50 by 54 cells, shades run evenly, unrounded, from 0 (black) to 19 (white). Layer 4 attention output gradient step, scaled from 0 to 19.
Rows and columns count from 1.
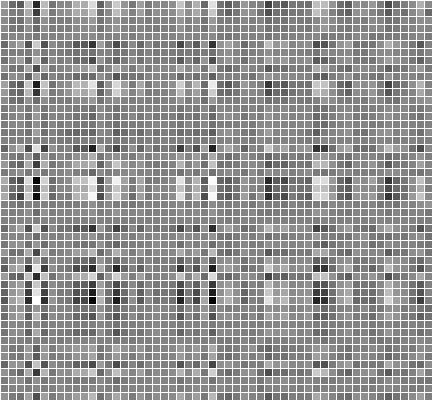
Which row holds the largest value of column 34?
38
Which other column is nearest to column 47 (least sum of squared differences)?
42
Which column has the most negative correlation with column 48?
46
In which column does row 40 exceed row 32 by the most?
5
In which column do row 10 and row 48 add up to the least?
15
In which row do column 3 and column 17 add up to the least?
25
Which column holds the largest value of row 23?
27
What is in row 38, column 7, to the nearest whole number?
11
